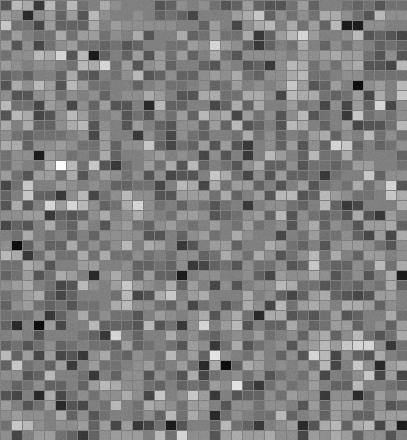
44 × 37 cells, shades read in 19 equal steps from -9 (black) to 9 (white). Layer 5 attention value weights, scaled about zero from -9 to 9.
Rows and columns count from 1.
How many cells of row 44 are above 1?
15
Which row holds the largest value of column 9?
17
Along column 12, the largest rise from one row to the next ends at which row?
20
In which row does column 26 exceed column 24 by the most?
32
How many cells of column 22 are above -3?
36
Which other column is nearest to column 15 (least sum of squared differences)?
25
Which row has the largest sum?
44
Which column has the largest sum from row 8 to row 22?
7
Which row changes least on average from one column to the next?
8
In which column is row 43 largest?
2
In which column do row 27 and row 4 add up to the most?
29
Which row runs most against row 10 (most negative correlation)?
43
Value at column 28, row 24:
-1
